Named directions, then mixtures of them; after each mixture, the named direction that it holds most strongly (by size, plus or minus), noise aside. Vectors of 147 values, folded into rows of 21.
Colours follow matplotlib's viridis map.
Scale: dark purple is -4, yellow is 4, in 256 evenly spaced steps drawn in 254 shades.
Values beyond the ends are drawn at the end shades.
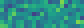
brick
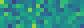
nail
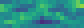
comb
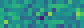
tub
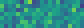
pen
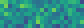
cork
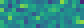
brick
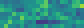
comb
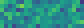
cork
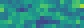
comb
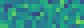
brick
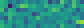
brick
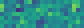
pen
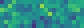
nail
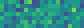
pen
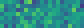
pen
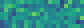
brick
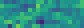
comb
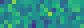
nail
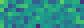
cork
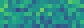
cork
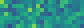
nail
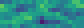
comb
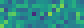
brick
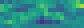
comb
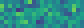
pen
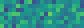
pen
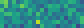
cork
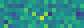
tub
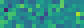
brick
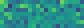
cork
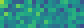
nail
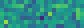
tub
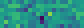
tub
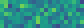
cork
